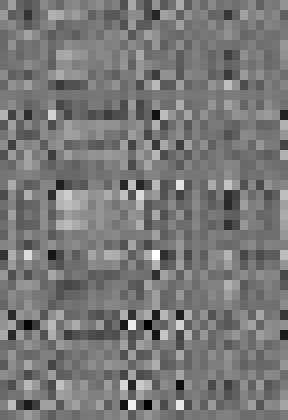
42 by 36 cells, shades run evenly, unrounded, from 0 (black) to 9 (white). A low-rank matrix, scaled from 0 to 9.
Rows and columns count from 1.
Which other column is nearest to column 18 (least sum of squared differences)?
8
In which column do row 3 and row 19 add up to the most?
23
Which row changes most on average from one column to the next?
41
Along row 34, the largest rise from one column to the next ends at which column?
21
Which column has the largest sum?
36
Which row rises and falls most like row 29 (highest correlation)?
18
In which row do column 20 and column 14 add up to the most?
26
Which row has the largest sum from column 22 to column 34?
12
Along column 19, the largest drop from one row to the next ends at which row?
33
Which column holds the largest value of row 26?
20
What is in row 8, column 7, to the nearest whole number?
5
